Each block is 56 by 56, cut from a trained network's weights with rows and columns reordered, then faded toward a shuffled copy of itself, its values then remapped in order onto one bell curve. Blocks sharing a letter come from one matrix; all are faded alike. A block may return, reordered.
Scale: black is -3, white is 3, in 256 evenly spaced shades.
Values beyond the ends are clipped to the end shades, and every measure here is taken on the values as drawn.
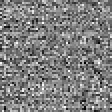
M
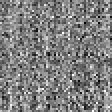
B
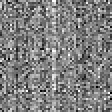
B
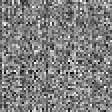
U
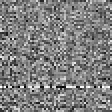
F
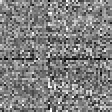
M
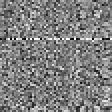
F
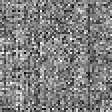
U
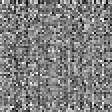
B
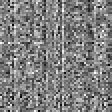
B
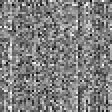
B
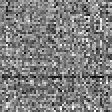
M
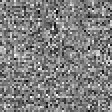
M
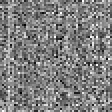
U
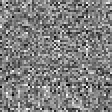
F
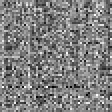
U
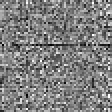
M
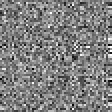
F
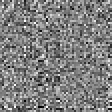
F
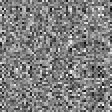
F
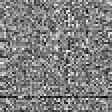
M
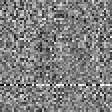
F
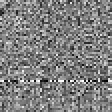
F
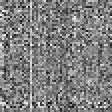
B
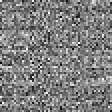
M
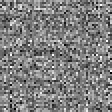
M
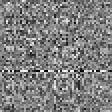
F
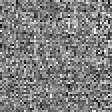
M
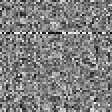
F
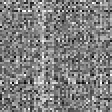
B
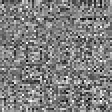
F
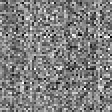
U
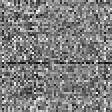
M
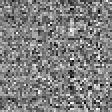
M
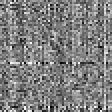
B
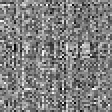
B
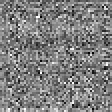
M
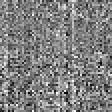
U
